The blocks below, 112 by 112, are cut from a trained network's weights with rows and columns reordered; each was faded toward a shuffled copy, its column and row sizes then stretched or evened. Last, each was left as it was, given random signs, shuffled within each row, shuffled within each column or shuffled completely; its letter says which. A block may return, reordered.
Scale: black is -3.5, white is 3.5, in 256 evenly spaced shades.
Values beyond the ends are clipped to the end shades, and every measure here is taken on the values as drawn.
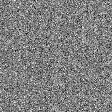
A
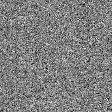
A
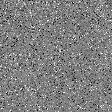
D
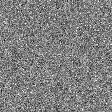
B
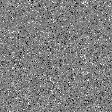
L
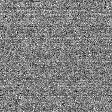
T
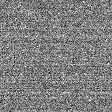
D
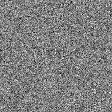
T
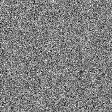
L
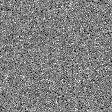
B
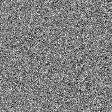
A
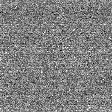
T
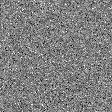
B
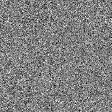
L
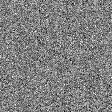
A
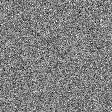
B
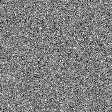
A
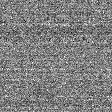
D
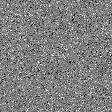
B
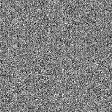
T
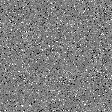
D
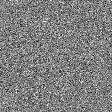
D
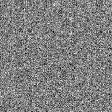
T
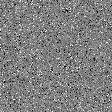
A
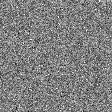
A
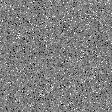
A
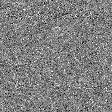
D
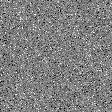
B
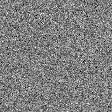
L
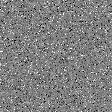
D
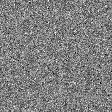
B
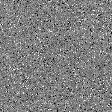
A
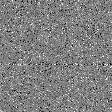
T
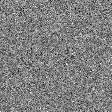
L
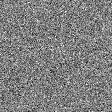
B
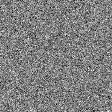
L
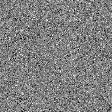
T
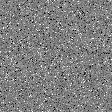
B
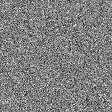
D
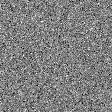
B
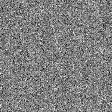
A
